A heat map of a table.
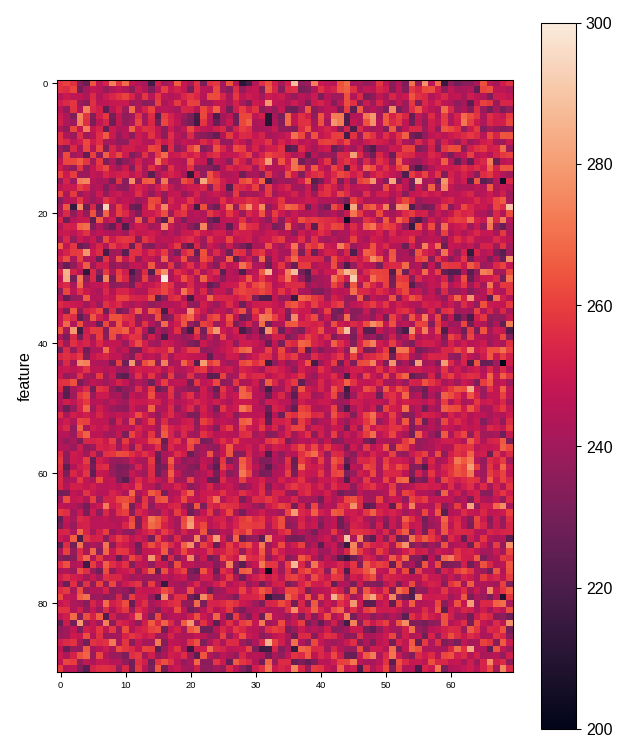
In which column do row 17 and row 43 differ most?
68
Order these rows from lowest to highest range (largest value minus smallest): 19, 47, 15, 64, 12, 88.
64, 88, 12, 47, 15, 19
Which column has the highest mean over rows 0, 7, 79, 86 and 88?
36
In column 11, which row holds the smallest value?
29
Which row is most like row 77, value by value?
39
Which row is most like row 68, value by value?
67
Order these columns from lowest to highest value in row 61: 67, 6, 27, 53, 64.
27, 67, 64, 6, 53
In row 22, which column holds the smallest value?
54
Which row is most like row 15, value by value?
43
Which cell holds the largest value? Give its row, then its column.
30, 16
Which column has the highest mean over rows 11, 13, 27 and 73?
69
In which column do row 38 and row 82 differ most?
59
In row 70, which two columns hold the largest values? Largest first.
44, 24
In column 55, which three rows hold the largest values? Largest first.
15, 43, 79
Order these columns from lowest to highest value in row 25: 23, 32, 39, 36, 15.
15, 23, 39, 32, 36
